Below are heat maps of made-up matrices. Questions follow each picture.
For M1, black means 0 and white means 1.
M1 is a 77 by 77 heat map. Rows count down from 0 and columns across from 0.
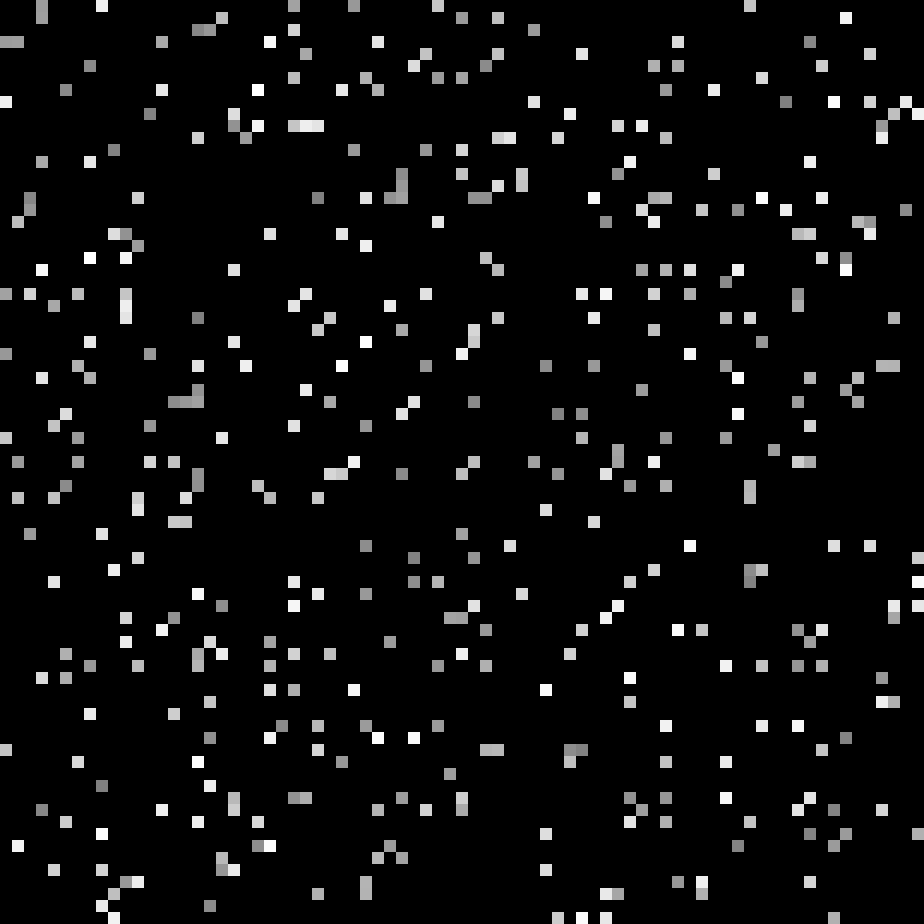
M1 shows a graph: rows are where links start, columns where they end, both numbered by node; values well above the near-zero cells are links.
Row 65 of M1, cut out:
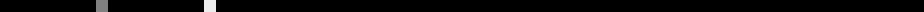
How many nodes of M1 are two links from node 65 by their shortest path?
9
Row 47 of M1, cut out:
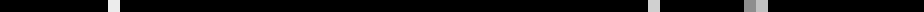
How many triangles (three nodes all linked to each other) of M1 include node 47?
0
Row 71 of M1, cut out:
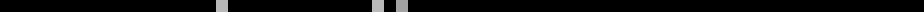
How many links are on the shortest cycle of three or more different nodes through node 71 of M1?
5
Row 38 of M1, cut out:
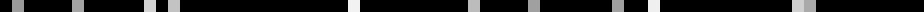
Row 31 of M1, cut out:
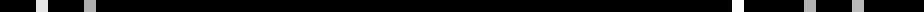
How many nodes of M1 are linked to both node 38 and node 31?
1
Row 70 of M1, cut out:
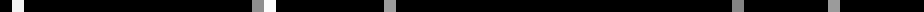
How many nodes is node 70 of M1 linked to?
6
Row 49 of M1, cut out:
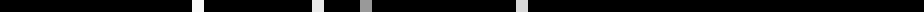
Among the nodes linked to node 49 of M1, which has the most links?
node 16
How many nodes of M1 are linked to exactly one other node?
2
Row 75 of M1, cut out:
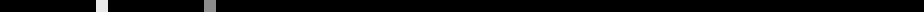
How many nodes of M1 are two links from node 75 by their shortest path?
9
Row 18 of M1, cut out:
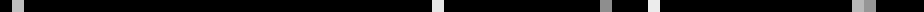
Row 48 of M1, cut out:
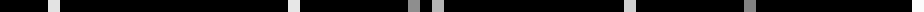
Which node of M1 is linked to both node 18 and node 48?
node 36
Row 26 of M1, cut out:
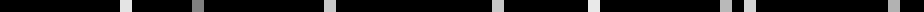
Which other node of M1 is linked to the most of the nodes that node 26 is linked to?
node 30
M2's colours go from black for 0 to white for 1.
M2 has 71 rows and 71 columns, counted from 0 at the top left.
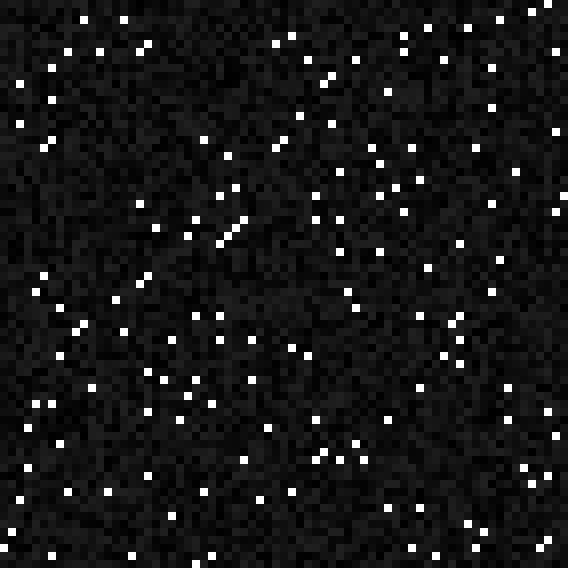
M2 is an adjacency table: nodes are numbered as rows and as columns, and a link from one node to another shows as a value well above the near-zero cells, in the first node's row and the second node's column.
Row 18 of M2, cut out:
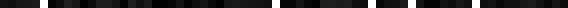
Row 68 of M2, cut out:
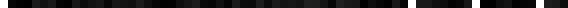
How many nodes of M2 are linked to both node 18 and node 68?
2
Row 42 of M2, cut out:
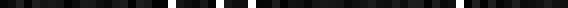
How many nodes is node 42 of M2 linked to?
4
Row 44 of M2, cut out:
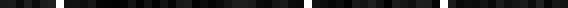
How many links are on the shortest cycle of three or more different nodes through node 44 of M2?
3
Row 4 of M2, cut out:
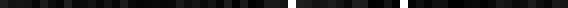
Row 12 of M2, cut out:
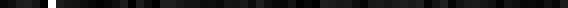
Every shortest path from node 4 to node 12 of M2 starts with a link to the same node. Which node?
node 50
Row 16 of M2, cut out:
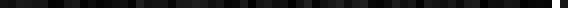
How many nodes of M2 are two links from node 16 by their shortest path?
3
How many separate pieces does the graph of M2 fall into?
9
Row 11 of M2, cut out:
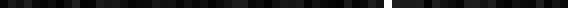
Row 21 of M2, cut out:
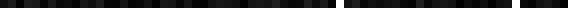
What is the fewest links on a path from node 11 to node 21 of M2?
6
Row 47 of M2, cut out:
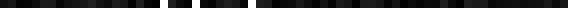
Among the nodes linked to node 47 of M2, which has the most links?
node 24
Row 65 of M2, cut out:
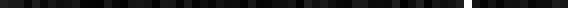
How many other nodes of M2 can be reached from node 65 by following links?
4
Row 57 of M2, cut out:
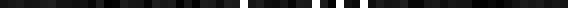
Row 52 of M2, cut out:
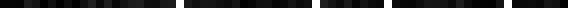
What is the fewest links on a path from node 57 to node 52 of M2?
2
